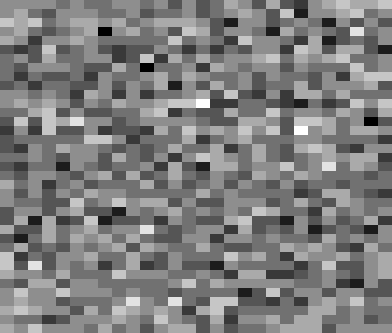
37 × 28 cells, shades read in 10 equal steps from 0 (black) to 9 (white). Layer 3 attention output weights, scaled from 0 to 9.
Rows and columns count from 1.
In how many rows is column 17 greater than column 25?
14
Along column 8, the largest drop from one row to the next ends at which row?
4
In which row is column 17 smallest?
3
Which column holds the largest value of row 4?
26
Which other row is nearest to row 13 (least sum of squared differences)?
1
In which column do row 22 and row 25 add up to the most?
7
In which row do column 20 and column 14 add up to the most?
15
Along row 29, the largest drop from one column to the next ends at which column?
2
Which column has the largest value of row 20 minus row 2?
22
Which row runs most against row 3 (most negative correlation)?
19
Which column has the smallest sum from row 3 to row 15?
21
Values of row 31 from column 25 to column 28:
4 3 5 6
